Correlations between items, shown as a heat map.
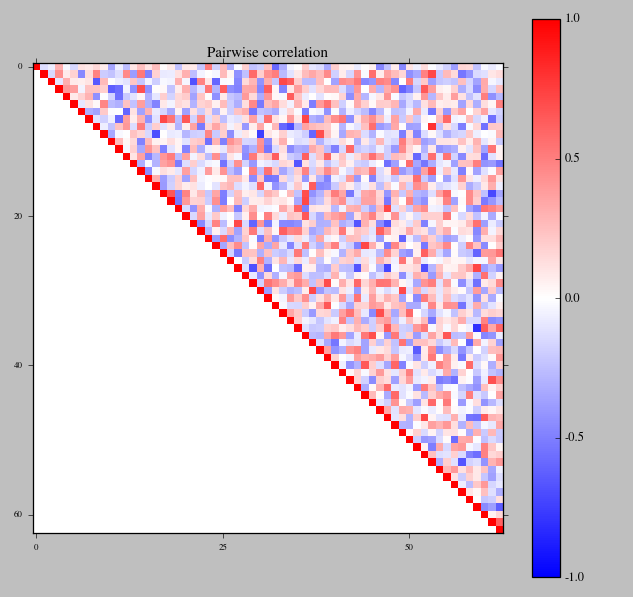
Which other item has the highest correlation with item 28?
60
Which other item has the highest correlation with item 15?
51
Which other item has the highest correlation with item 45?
36
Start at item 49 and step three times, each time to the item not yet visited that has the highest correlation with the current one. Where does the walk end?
16
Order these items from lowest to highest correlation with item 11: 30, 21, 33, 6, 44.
44, 6, 33, 21, 30
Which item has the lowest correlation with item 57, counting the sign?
53
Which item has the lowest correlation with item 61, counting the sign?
17
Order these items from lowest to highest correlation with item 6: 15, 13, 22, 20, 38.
20, 22, 38, 13, 15
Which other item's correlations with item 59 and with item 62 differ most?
35
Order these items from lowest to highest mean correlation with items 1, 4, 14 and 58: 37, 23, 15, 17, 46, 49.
15, 49, 37, 46, 23, 17
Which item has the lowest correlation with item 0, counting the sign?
32
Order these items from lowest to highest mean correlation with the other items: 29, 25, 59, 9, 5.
59, 9, 25, 5, 29
